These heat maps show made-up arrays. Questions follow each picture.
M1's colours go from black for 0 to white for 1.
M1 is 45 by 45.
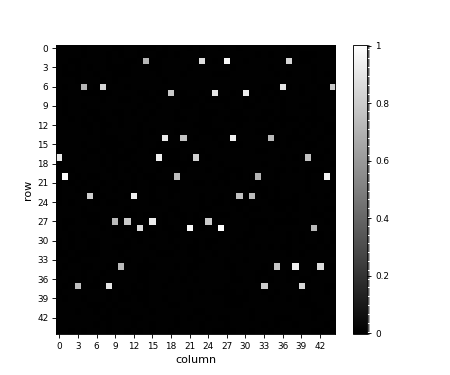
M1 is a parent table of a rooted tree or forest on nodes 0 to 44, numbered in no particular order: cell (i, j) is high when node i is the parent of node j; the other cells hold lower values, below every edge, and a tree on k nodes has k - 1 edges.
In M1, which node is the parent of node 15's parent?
2
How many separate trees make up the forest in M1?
2
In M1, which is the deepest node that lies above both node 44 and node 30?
6
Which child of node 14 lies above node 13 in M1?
28
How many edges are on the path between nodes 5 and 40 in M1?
5
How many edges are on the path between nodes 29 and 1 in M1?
5
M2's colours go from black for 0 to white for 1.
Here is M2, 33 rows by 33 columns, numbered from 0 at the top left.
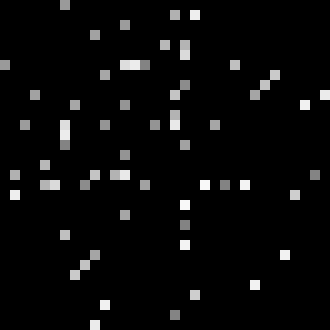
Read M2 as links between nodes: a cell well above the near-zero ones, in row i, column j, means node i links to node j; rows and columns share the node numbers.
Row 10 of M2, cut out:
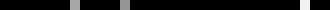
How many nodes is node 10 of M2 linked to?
3
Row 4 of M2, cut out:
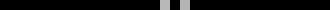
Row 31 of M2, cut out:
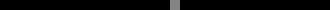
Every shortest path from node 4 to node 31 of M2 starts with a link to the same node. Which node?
node 18
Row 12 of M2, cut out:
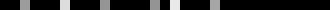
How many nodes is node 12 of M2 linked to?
6
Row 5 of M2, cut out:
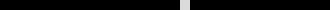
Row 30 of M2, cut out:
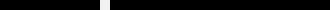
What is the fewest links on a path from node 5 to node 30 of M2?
6
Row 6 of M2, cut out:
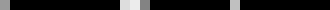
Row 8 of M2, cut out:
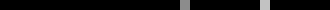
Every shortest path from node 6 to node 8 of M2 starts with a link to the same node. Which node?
node 14
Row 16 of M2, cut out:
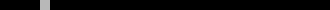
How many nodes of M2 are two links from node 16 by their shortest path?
1
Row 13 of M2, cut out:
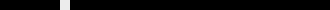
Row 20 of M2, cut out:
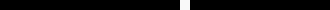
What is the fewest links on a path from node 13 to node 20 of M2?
4
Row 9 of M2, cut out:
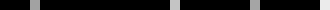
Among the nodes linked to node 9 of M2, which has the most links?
node 17
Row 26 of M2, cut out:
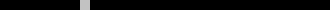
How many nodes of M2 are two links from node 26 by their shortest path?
1
